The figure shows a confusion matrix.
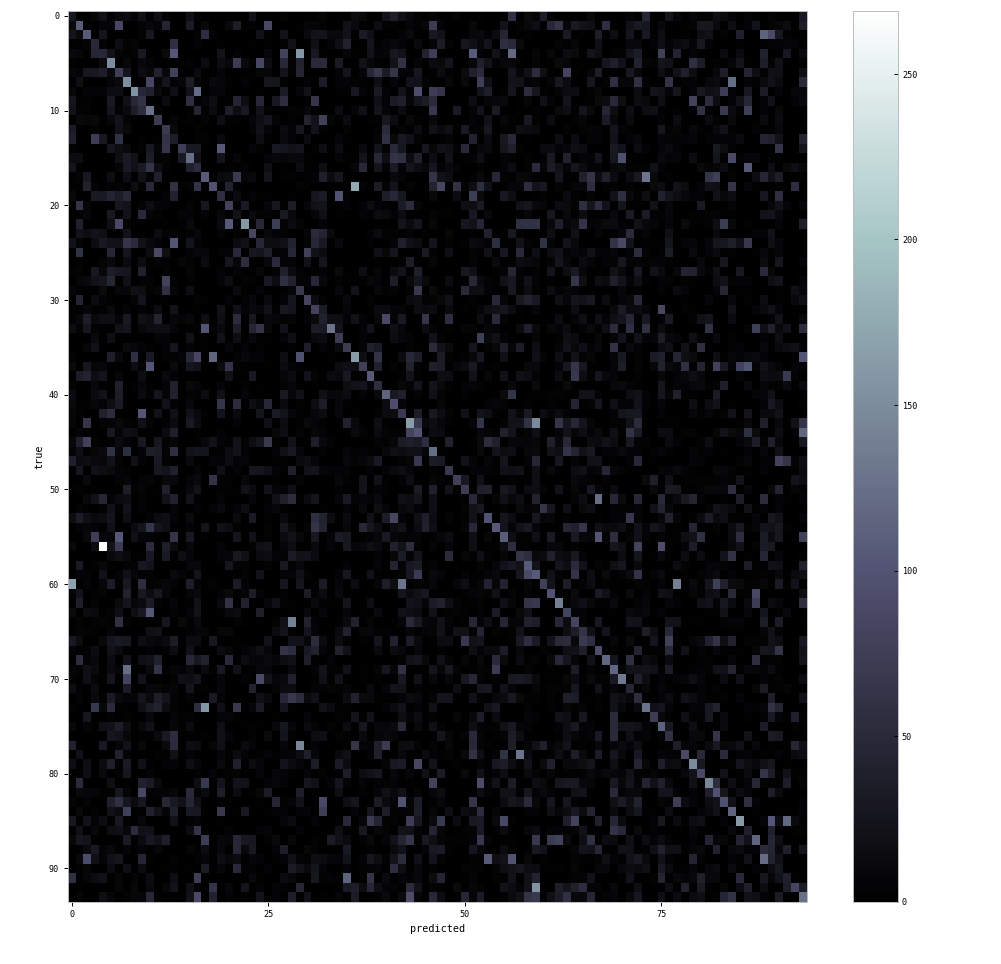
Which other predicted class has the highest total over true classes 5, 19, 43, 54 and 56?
4
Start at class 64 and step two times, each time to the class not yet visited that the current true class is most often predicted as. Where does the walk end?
12
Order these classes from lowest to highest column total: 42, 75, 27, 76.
76, 27, 75, 42
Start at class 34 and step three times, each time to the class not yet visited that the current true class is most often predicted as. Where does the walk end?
0
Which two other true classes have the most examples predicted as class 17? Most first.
73, 33
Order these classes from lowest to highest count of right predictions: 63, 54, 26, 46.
26, 63, 54, 46
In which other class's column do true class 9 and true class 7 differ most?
84
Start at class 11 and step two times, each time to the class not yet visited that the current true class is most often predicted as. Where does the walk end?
40
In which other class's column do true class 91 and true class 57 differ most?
35
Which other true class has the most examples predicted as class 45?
32
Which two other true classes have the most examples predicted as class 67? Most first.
51, 55
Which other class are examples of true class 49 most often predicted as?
18
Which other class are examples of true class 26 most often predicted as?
22
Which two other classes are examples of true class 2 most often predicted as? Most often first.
88, 89
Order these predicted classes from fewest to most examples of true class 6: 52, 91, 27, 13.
91, 27, 52, 13
